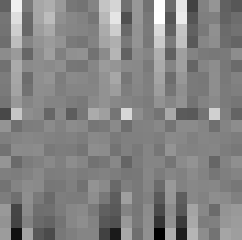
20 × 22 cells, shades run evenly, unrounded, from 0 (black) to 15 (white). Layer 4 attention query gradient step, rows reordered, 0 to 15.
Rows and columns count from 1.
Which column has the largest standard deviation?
15
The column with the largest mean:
2
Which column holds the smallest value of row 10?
1
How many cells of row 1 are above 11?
5
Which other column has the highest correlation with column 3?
16
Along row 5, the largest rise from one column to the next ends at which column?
17
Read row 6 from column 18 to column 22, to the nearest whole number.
6 8 8 7 6
